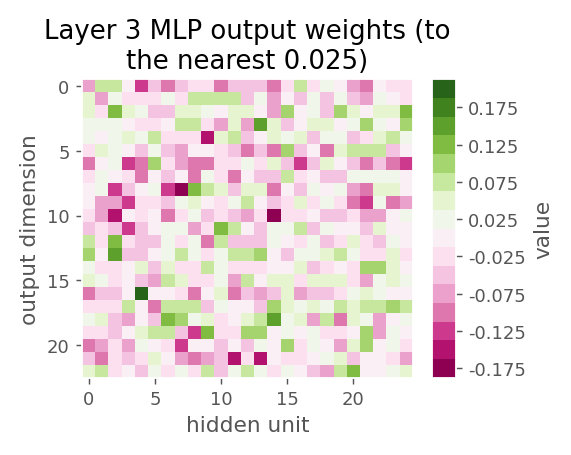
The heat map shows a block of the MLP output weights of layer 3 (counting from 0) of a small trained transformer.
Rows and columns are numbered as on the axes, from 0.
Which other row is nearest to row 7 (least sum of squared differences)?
5
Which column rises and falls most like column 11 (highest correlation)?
13
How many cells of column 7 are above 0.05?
4
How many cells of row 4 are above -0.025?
17
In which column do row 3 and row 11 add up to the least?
3
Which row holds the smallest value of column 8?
19
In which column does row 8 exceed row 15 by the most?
8
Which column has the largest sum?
15
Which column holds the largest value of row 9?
12
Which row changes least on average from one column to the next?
14
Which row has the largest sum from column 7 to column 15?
18
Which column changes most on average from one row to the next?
9
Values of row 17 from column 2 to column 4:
-0.025 0.075 0
